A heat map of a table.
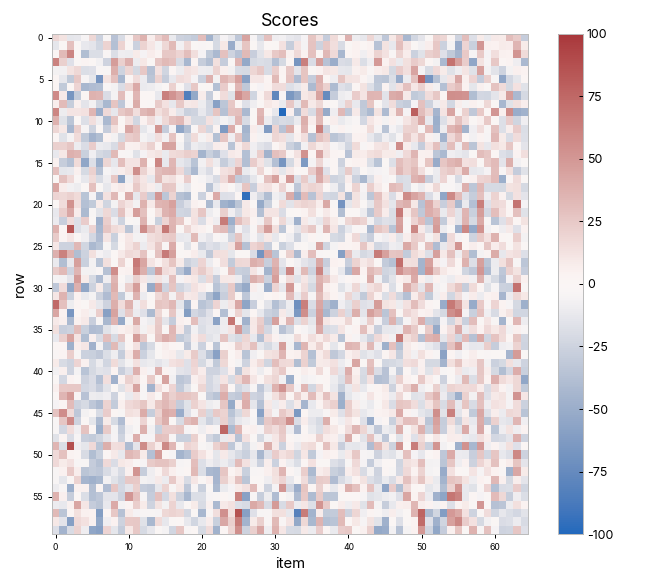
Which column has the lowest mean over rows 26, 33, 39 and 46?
33
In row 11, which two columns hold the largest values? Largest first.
36, 14
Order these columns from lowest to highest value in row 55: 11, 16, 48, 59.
59, 16, 11, 48
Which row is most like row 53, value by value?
12
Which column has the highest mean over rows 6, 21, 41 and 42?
11
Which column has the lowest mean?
6
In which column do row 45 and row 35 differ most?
52
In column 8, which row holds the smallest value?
41
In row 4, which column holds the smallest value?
13
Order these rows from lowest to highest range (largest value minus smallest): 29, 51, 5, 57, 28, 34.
51, 29, 28, 34, 5, 57
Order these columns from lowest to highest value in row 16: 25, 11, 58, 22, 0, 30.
58, 22, 30, 0, 25, 11
